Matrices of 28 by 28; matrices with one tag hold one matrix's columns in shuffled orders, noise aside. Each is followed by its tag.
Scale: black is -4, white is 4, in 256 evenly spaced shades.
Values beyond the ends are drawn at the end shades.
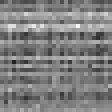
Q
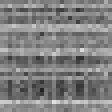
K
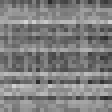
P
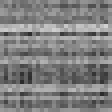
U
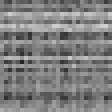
Q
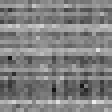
K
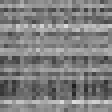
K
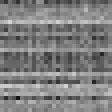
P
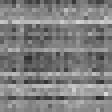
P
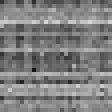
P
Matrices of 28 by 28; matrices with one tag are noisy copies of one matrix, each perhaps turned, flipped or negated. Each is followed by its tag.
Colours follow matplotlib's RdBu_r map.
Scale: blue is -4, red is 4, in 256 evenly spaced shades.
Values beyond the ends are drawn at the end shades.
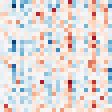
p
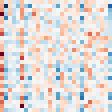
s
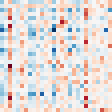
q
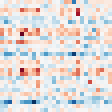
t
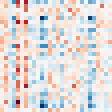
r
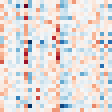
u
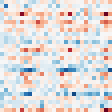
p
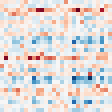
t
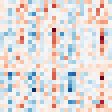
t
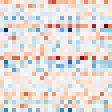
u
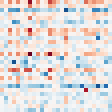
q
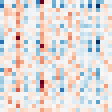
p
